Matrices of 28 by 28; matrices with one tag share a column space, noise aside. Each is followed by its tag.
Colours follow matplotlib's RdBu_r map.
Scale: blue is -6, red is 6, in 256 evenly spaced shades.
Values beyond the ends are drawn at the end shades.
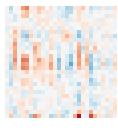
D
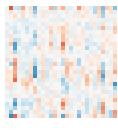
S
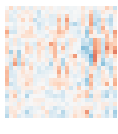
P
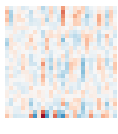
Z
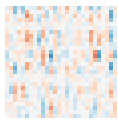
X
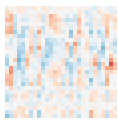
P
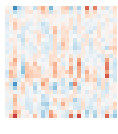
S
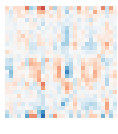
S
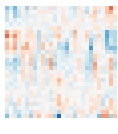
D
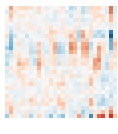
D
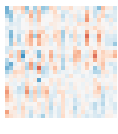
X
